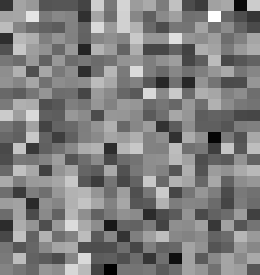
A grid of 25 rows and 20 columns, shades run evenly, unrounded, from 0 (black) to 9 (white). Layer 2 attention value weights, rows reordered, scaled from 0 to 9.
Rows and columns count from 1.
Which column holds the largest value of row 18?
13
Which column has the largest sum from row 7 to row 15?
11
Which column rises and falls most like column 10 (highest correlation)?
8
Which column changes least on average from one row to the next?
15
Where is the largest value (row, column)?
2, 17
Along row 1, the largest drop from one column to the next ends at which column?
19
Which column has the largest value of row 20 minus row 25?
9
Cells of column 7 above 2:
22
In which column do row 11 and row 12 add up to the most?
3
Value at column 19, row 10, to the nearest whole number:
4
